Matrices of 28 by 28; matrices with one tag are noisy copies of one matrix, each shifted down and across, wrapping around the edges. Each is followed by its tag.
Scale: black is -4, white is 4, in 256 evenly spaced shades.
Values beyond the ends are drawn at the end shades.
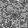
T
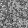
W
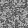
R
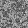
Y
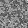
R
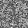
W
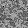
Y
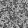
R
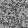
W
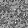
T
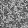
R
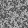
R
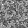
R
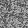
W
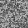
T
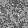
Y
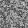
W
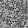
W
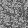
W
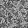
R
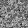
T
